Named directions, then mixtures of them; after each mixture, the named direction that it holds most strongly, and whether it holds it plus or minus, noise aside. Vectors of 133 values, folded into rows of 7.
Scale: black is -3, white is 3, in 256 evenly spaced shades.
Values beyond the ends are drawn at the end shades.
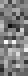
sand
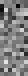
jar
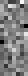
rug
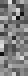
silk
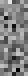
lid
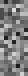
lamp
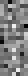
rug, plus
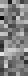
silk, minus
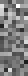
jar, minus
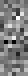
sand, minus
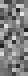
lamp, plus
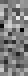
sand, minus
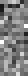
rug, minus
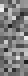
jar, minus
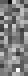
lid, minus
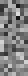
silk, plus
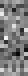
lamp, minus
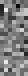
jar, plus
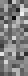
silk, minus
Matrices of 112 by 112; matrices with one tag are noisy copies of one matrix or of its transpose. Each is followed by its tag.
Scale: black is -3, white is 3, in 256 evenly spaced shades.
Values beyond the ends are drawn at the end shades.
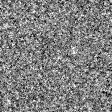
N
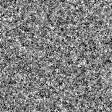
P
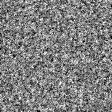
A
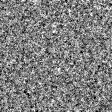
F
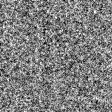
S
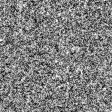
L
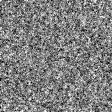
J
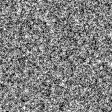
P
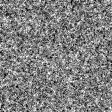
L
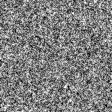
J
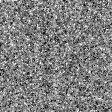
S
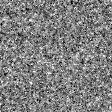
L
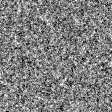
P
